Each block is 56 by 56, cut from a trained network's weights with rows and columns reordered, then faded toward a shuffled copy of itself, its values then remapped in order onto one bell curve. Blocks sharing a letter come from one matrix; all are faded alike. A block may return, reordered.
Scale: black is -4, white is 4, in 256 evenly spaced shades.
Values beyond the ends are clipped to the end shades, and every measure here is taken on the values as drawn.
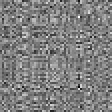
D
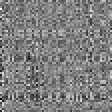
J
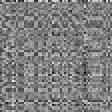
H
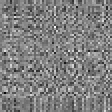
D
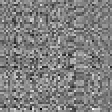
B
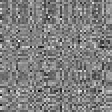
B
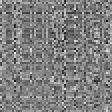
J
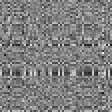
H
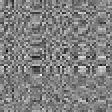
H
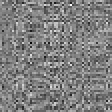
B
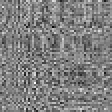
D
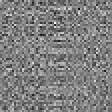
D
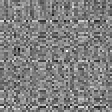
H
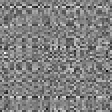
H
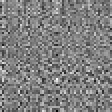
D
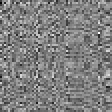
B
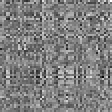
H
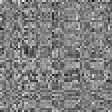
B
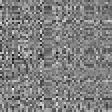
J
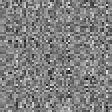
B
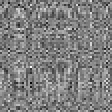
D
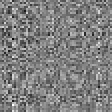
D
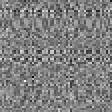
H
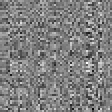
B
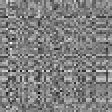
H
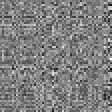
J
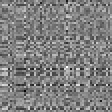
H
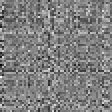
J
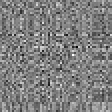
B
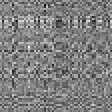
H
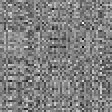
D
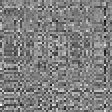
J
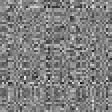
B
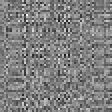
B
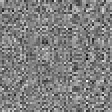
D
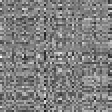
J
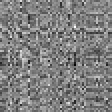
J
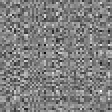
B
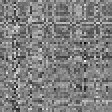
J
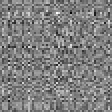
B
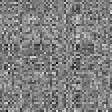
D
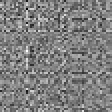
J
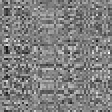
J
